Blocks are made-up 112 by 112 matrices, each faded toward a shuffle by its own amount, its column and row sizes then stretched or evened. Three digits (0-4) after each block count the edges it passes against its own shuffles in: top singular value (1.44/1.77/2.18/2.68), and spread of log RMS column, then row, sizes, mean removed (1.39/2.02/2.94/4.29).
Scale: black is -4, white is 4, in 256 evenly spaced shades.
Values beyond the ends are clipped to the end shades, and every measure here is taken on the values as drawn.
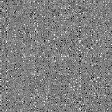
3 2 1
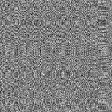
4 2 0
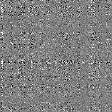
1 3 3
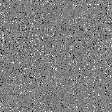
1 2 2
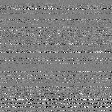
1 0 4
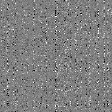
2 3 1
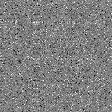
2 0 0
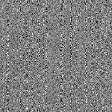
3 3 0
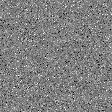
0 0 0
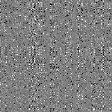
3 3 1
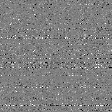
2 1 3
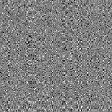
4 2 1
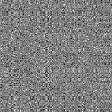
4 2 0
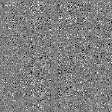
1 3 2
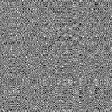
4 1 1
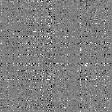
1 3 3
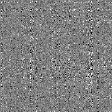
1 3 2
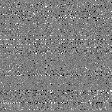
3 1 3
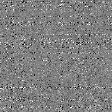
0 2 3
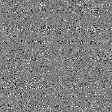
0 1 3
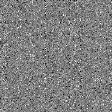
0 2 1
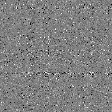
2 1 2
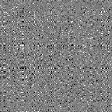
4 2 2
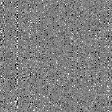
3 3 1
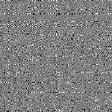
3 2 3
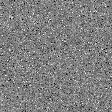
0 0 0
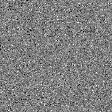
1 0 2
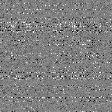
3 1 3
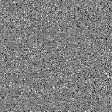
2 1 1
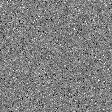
0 0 0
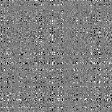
2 3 3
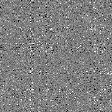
2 2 2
